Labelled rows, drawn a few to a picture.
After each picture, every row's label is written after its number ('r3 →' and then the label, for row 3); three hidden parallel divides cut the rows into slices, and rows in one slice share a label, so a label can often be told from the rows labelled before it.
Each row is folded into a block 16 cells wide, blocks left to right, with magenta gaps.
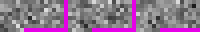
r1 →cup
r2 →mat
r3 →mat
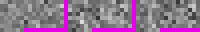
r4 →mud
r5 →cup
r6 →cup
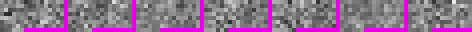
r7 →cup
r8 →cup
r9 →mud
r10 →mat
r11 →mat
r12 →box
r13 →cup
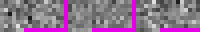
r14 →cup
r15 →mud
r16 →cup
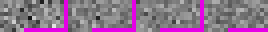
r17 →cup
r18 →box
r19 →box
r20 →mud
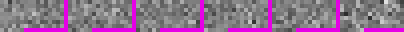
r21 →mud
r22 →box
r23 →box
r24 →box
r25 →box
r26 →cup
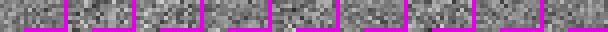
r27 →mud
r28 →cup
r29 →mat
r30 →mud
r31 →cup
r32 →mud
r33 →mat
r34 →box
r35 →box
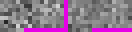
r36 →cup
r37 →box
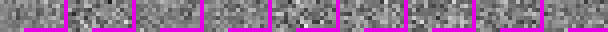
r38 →box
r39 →cup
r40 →mud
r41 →box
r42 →mat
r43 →cup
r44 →cup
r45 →mat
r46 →box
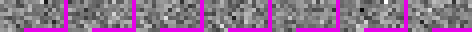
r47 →mat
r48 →cup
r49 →mat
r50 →cup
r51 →mud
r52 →cup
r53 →mat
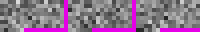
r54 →cup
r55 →mat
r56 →cup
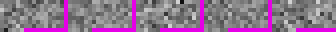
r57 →cup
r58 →mud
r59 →mat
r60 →mud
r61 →cup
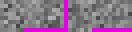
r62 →mud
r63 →box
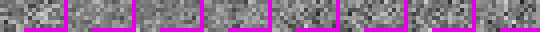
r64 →cup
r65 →mud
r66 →box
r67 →box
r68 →mat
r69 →cup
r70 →cup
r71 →mat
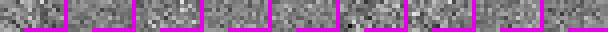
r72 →mat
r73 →mud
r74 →cup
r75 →mud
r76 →box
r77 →cup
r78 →mat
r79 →box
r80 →box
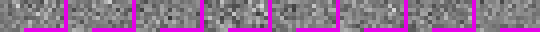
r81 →box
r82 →mud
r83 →mud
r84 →cup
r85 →box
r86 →mud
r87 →box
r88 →mud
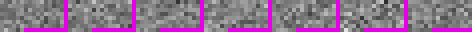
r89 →mud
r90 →mud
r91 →box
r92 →mud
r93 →mud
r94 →mat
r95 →mud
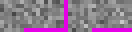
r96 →mud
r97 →box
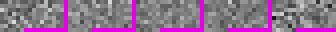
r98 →cup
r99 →mud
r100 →box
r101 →mud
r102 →mat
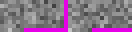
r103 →mud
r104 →mud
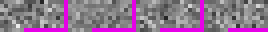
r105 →cup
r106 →mud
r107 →cup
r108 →cup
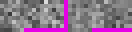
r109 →cup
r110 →mud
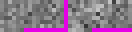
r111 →mud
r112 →mat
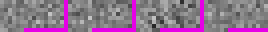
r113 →mud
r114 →box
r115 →mat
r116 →mud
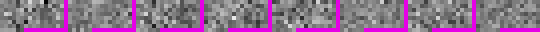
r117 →mat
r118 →mud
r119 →mat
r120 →mat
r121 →cup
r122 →mud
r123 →mat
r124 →box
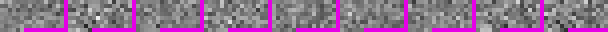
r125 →box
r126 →mat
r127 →box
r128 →cup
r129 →mud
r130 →mud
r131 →box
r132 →mat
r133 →mat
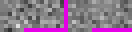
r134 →cup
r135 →mud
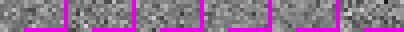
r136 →mud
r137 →cup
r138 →mud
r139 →box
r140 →mud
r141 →mat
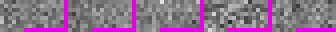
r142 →box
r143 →box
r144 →mud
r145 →mat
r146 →box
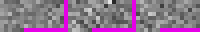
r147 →mud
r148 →mat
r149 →box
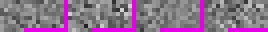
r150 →box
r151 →mat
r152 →box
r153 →cup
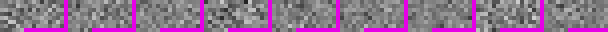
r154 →cup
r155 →mud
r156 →box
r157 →cup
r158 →box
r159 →box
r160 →box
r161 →mat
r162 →mud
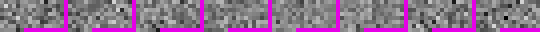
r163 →mat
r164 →cup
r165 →mat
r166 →box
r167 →box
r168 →mud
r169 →mat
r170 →cup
